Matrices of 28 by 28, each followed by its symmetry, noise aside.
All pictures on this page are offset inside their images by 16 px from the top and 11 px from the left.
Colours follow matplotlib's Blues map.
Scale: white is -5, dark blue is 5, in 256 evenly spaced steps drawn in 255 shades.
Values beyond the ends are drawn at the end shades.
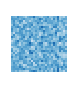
mirrored top to bottom.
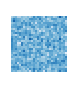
mirrored top to bottom.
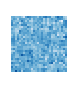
symmetric across the other diagonal.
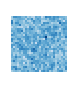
symmetric across the other diagonal.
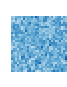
no symmetry.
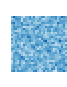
same after a half turn.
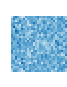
mirrored top to bottom.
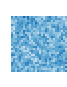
symmetric across the other diagonal.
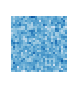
no symmetry.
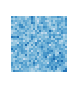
symmetric.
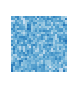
no symmetry.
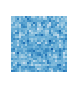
mirrored left to right.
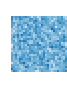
symmetric across the other diagonal.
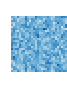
mirrored top to bottom.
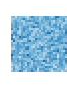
same after a half turn.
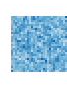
same after a half turn.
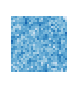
symmetric across the other diagonal.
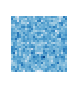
mirrored left to right.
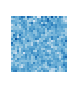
antisymmetric.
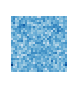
mirrored left to right.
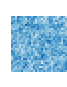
no symmetry.
